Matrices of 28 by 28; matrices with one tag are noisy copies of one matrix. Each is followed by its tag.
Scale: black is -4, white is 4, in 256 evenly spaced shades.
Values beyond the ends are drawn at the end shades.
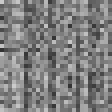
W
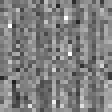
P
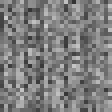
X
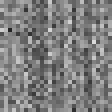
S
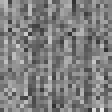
S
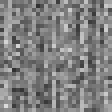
P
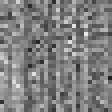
W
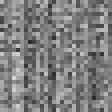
W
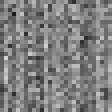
X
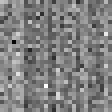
W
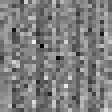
P
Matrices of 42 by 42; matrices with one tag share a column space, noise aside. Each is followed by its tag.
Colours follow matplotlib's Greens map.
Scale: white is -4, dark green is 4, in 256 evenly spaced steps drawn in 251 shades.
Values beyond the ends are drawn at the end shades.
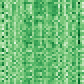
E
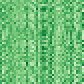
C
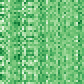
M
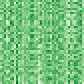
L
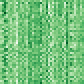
E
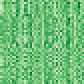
E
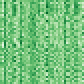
E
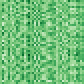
M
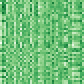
E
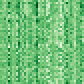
E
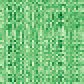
C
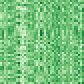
C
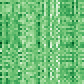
E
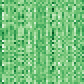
C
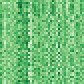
E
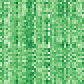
E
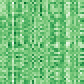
E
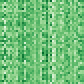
M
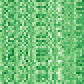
M
